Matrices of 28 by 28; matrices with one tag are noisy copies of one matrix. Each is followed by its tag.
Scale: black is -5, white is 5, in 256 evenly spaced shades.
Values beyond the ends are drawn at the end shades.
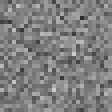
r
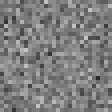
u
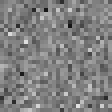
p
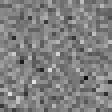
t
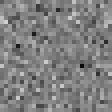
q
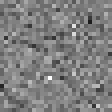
u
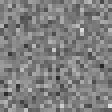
p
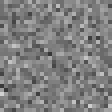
u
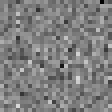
p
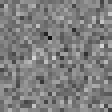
p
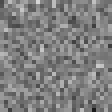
q
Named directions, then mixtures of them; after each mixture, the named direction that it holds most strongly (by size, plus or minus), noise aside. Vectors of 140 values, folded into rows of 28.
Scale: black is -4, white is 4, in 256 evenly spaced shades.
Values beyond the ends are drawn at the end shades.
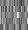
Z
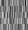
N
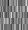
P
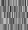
N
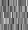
P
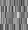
Z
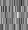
Z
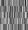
N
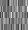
P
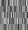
N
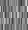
P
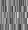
Z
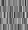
N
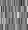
Z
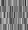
N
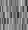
P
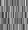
N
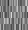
P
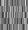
N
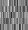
P
